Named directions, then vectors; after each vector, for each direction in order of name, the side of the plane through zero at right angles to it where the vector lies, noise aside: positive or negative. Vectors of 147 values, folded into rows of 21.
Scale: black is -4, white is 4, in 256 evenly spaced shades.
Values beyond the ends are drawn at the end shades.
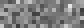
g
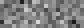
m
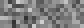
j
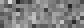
negative, negative, positive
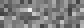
negative, positive, positive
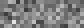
negative, negative, negative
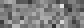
negative, negative, positive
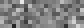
negative, positive, negative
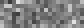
positive, positive, negative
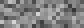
negative, negative, negative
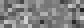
positive, negative, positive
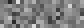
positive, positive, positive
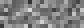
negative, positive, positive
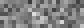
negative, positive, positive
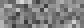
positive, positive, negative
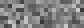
positive, negative, positive
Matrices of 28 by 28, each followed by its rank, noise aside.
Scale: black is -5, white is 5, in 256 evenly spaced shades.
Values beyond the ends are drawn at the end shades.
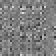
four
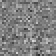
eight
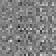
four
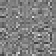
six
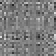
three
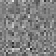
four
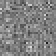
six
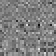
four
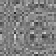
three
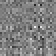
four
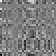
three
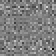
four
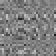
three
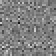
eight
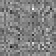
four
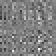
three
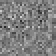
six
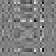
two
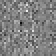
six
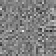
eight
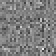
six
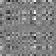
two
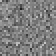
eight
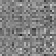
four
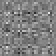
three
